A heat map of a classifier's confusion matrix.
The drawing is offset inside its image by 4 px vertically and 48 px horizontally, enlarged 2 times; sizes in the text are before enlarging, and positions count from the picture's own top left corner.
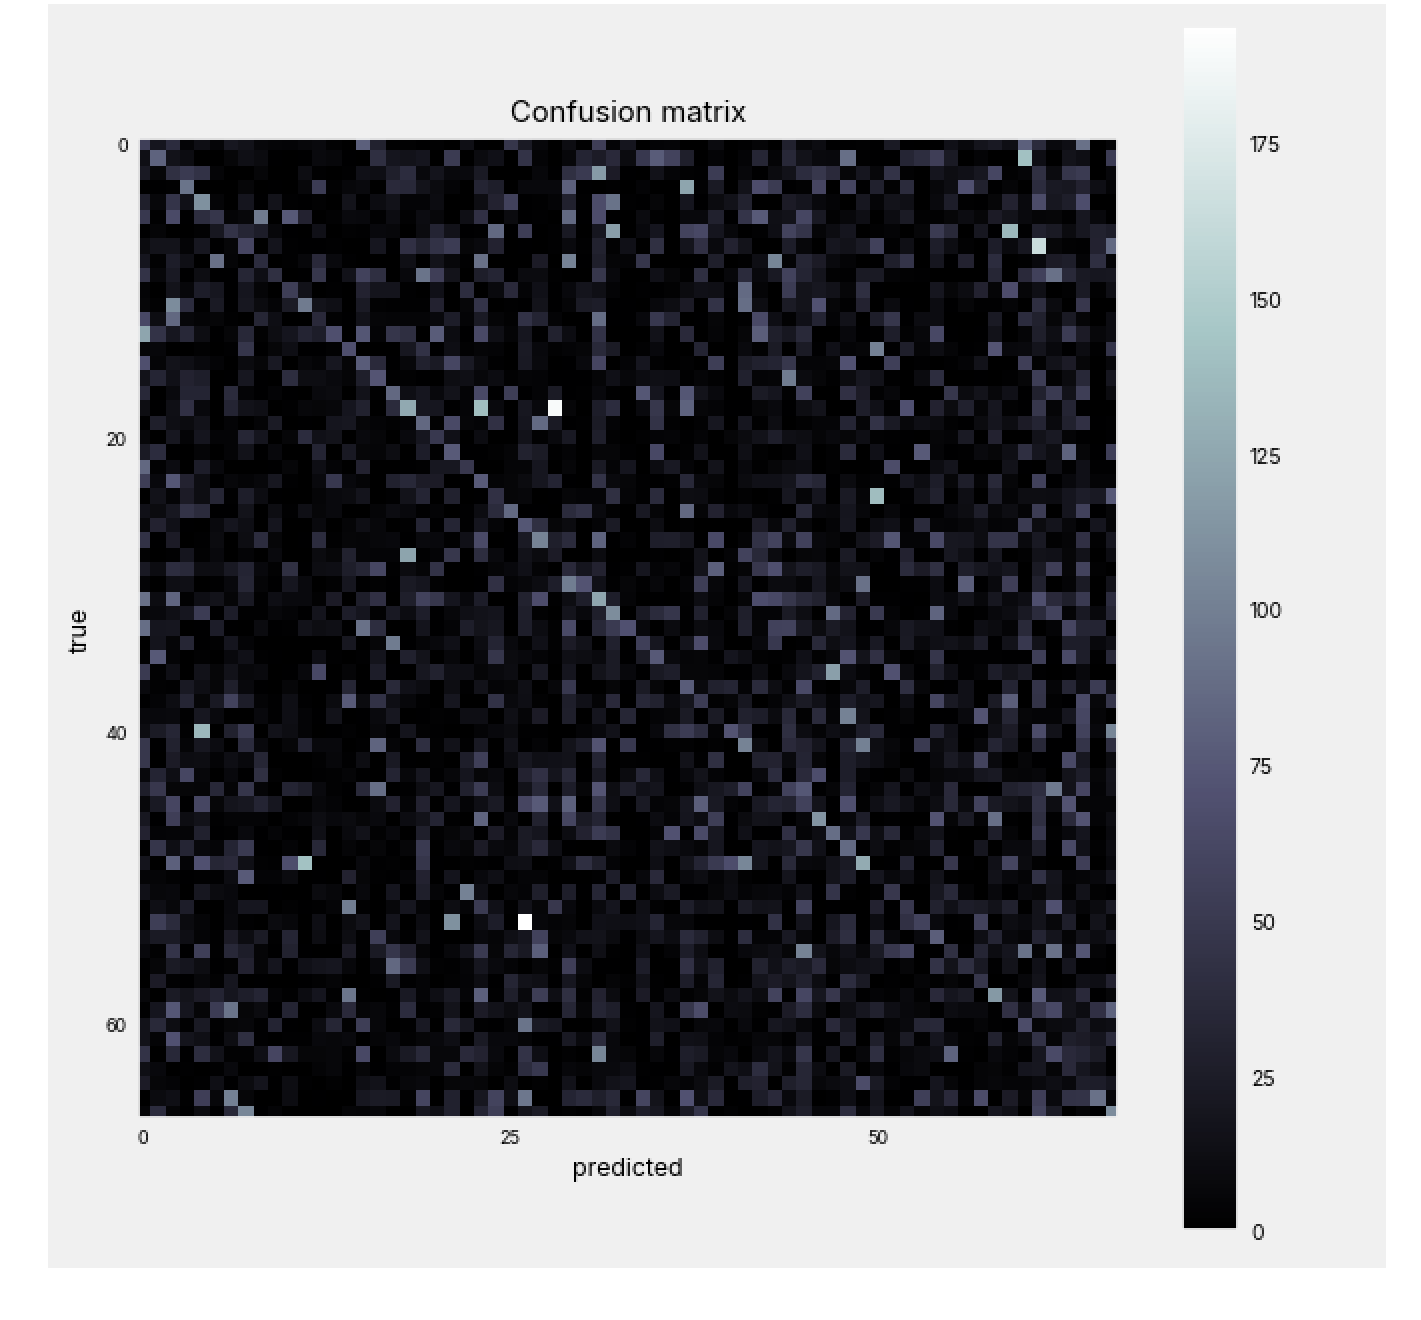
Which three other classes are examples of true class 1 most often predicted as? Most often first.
60, 48, 35
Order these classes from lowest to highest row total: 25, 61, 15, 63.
63, 61, 25, 15
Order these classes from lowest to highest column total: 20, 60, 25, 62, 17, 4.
25, 20, 17, 60, 62, 4
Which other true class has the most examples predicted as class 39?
29
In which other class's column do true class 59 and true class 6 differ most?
32
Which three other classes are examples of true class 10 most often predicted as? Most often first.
41, 59, 44
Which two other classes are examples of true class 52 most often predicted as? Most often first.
14, 62
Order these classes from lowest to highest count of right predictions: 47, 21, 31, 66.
21, 47, 66, 31
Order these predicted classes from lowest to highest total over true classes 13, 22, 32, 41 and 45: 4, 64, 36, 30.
30, 36, 64, 4
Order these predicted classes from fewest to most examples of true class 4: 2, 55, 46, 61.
46, 55, 2, 61
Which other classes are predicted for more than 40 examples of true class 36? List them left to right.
0, 12, 47, 51
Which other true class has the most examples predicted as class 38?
45
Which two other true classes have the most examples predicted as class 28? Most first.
18, 52
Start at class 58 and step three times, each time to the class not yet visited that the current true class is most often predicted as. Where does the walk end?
7
